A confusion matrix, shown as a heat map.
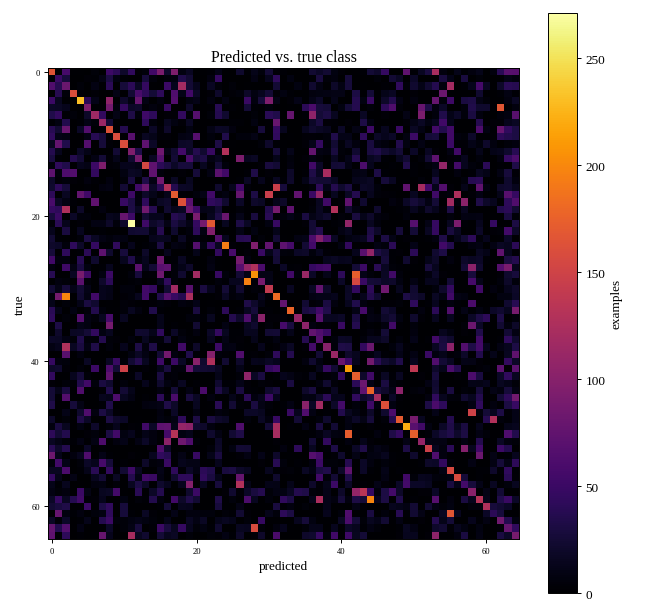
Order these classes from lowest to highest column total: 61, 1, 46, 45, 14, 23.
61, 45, 14, 46, 23, 1
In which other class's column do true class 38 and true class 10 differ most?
2
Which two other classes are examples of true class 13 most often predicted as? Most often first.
54, 7
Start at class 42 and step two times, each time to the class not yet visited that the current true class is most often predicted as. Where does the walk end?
28
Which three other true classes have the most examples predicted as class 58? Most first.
47, 27, 35
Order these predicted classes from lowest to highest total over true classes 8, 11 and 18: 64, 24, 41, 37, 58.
58, 37, 41, 64, 24
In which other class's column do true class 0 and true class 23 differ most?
53
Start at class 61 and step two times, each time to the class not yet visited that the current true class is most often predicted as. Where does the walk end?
41
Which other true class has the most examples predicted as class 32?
24
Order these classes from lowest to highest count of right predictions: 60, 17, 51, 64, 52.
64, 51, 60, 52, 17
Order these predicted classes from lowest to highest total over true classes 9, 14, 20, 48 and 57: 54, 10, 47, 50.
54, 47, 10, 50
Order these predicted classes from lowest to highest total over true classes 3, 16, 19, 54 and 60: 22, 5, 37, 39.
22, 5, 37, 39
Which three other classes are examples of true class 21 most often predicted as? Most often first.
11, 22, 41
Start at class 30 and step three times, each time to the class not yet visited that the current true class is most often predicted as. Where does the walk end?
26
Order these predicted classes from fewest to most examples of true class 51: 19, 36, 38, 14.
14, 36, 38, 19
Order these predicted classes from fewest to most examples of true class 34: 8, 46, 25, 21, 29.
21, 46, 25, 8, 29
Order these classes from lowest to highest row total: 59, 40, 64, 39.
39, 64, 40, 59
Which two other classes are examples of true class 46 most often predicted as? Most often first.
37, 35
